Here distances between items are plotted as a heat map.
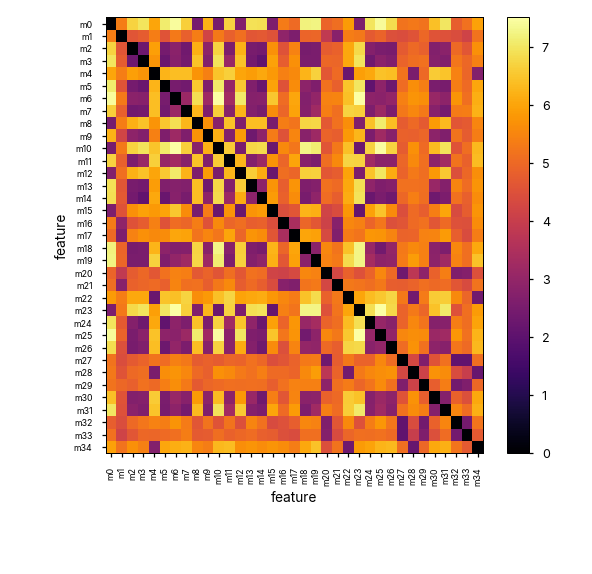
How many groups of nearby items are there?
5
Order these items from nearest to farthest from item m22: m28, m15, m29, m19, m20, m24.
m28, m20, m29, m15, m24, m19
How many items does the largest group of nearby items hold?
16
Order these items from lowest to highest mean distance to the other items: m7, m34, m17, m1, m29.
m7, m1, m29, m17, m34
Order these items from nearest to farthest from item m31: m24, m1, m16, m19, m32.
m24, m19, m1, m16, m32
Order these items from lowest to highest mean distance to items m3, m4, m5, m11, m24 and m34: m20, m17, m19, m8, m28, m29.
m19, m28, m20, m29, m17, m8
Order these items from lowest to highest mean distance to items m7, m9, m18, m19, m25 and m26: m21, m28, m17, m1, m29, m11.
m11, m1, m21, m29, m28, m17
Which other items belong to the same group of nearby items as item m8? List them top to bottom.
m0, m10, m12, m15, m23
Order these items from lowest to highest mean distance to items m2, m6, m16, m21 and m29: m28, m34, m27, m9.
m9, m27, m28, m34
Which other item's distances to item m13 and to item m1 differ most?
m17
